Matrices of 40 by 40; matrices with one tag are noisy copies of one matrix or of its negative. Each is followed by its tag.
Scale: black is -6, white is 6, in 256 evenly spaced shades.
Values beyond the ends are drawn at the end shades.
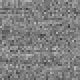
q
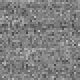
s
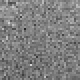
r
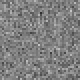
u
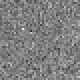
u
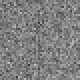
u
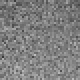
r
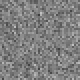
u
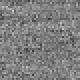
s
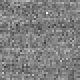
s
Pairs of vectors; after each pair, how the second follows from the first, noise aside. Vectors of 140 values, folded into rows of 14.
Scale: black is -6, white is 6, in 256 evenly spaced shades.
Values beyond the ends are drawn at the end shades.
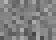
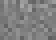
reversed, negated, shrunk.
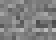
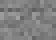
reversed, negated, shrunk.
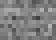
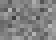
sign-scrambled.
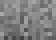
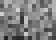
scaled up.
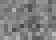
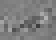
partly zeroed.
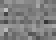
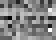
reversed, scaled up.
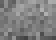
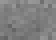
reversed, negated, shrunk.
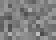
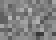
sign-scrambled.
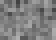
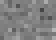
partly zeroed.
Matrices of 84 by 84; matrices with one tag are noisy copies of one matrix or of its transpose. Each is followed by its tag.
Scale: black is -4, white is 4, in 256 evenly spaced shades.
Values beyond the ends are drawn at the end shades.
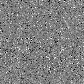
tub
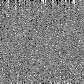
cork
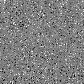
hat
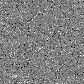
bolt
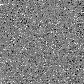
hat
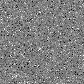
bolt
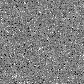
bolt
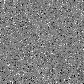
hat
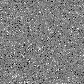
bolt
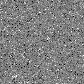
bolt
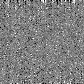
cork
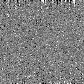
cork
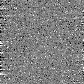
cork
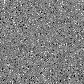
hat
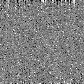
cork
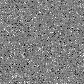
bolt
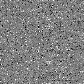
tub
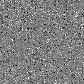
bolt
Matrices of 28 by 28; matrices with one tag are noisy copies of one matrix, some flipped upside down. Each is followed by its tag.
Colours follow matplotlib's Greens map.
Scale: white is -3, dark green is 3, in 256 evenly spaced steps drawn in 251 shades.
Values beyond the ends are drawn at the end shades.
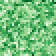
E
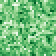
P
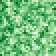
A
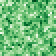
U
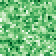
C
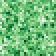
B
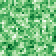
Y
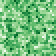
B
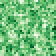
Y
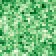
P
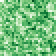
U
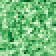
E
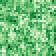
Y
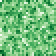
C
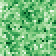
B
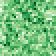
B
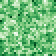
P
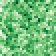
B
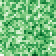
U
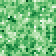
Y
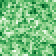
P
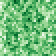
B
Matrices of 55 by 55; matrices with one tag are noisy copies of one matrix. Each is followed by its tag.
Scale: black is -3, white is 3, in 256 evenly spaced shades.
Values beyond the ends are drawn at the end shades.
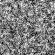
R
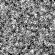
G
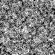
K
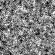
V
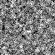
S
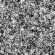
G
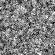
V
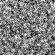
R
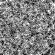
R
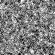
G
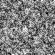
K
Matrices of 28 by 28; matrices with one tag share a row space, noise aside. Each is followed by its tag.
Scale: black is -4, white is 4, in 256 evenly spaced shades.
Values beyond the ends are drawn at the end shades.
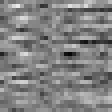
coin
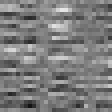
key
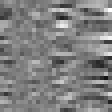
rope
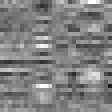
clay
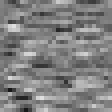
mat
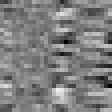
rope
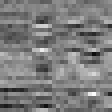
clay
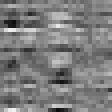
key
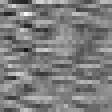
mat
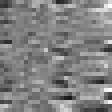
rope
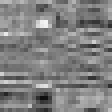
clay
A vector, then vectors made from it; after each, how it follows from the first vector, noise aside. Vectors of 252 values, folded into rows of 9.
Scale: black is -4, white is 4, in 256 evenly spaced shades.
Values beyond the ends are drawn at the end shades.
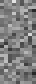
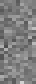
reversed, shrunk.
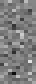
wrapped around, partly zeroed.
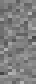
reversed, shrunk.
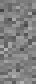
reversed, shrunk.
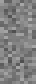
wrapped around, shrunk.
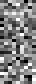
wrapped around, negated, scaled up.
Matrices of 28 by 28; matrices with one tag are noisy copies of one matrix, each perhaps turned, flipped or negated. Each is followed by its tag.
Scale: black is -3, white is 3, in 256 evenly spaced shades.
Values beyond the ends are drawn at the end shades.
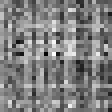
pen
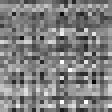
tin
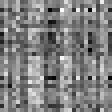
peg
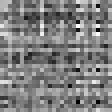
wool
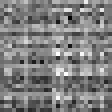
pen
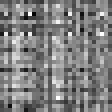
wool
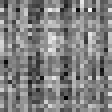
peg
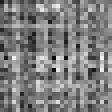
pen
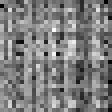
pen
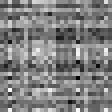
peg
